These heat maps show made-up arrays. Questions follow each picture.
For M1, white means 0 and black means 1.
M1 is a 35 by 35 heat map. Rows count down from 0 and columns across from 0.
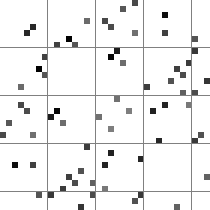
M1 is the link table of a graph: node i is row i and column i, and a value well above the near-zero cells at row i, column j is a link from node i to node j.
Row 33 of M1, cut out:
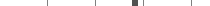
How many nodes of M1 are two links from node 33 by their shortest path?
2
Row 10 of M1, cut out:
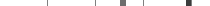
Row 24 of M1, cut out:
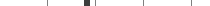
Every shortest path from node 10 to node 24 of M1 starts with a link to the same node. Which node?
node 31
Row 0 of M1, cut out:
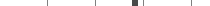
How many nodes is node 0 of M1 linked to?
1
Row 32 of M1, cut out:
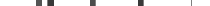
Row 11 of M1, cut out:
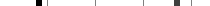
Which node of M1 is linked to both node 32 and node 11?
node 6
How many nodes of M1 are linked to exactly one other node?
10
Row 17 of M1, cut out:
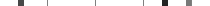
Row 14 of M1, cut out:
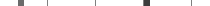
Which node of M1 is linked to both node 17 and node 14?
node 3
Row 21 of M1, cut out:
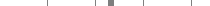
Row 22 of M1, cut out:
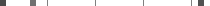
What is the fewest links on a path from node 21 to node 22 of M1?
4
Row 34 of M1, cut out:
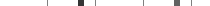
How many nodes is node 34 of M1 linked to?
2
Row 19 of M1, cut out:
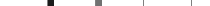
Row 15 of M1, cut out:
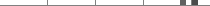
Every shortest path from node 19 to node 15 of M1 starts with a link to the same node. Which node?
node 8
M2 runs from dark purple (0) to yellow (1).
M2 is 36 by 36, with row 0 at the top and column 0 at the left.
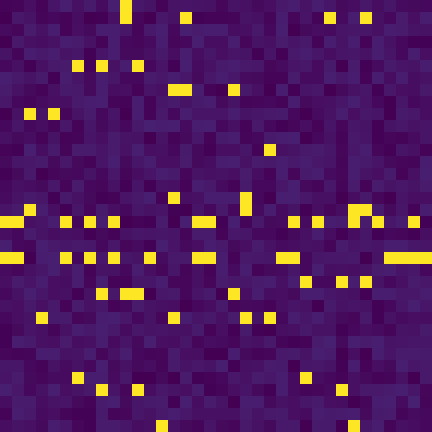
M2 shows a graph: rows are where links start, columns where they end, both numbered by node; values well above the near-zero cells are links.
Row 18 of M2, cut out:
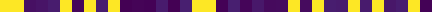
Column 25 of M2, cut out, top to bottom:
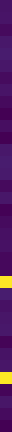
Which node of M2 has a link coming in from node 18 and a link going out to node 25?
node 31
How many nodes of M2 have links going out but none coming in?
2
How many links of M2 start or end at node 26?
5
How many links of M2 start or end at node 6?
2
